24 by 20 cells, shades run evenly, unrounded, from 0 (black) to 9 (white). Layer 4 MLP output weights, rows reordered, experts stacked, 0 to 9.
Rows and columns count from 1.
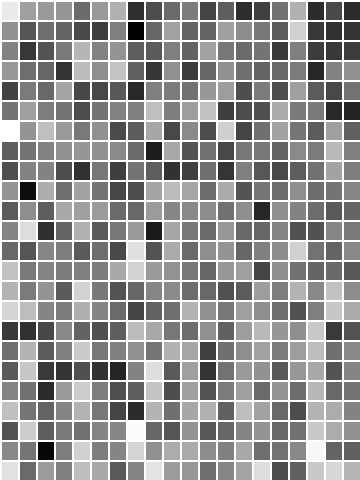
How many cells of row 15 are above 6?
4
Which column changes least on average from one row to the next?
18
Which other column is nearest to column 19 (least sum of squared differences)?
20
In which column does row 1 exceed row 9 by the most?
1
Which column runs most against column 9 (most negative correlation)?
7
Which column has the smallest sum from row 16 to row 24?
3
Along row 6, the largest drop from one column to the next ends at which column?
13
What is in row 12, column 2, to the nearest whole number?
8
